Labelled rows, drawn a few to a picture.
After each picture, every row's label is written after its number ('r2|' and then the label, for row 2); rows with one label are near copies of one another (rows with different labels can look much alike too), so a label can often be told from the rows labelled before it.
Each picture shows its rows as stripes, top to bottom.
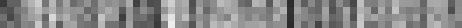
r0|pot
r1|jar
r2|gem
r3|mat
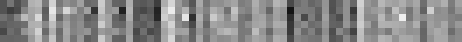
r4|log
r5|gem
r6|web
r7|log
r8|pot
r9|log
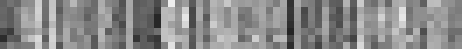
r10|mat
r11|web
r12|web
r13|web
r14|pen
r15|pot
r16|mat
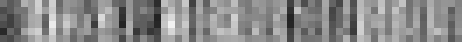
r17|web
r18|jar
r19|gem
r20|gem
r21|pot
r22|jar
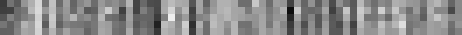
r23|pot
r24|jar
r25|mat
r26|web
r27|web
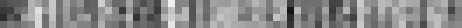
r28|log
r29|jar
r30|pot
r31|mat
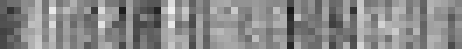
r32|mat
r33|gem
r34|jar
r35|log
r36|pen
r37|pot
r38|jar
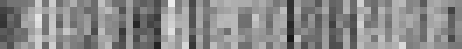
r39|mat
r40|jar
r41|pot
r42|pot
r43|gem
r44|jar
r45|web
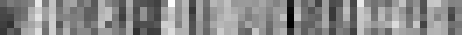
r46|mat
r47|jar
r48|jar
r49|pen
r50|pot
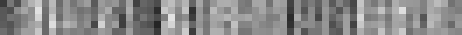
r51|pot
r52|web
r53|mat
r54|gem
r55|web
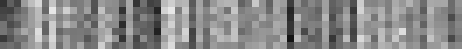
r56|pot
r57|gem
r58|jar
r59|gem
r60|web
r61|jar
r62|log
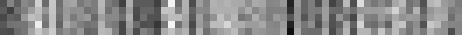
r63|mat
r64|pen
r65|pot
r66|mat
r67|jar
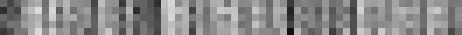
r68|gem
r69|pot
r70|gem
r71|pot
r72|jar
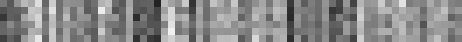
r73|web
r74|log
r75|pot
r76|mat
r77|log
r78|pot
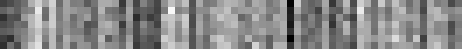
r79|jar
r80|mat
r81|pot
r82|jar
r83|jar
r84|pen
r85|pot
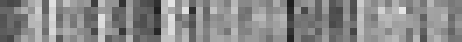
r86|gem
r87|web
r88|log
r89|log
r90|gem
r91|pen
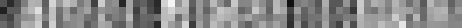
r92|gem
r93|pot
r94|pen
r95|web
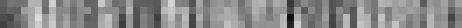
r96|log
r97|pot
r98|jar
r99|jar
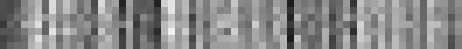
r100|gem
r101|gem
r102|jar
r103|pot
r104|gem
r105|jar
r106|jar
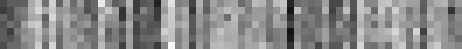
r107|log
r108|jar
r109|gem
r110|pot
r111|pen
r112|pen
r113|mat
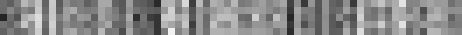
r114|web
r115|mat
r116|pot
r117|web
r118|mat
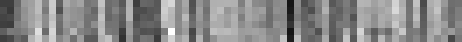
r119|pen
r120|pen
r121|pen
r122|pen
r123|mat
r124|jar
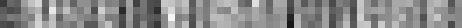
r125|pot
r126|gem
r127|mat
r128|jar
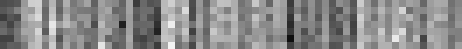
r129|pot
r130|web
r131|pot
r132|gem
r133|web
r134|pen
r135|log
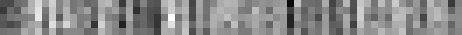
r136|jar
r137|pot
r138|mat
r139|gem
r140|web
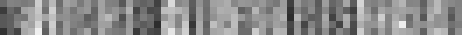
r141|mat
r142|pot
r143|jar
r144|web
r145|pot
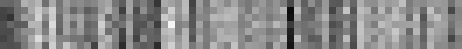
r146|web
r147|jar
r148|pen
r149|log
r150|pen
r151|jar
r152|gem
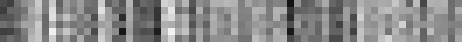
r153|pen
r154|log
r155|gem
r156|web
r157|gem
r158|log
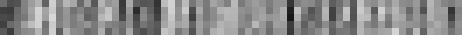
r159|gem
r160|jar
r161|jar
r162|pot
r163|pen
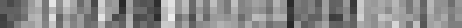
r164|gem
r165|gem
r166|log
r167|pen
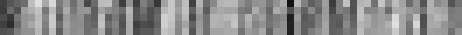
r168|jar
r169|pot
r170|pen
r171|pen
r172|pen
